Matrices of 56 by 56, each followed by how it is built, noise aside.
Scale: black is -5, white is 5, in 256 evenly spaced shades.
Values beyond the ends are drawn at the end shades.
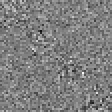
block diagonal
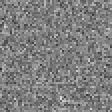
noise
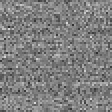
blocks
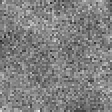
smooth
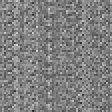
repeating rows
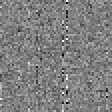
uneven columns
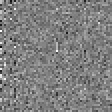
uneven columns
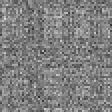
blocks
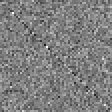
diagonal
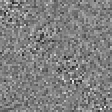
block diagonal
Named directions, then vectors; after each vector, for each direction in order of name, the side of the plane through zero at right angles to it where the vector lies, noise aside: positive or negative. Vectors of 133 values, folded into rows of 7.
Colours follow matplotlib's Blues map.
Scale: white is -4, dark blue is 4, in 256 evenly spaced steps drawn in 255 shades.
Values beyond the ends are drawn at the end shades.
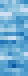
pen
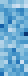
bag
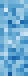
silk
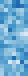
negative, negative, positive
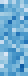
positive, positive, positive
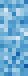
negative, positive, positive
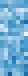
negative, positive, positive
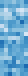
negative, positive, positive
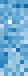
negative, negative, negative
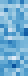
positive, positive, negative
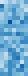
positive, positive, positive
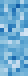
negative, negative, positive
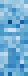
positive, positive, positive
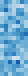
positive, positive, negative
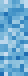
positive, negative, positive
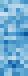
positive, positive, negative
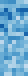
positive, negative, negative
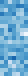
negative, negative, positive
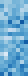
positive, positive, positive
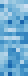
positive, positive, positive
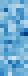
positive, positive, negative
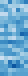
positive, positive, negative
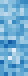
negative, positive, negative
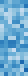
negative, positive, negative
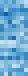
positive, negative, positive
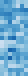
positive, negative, positive
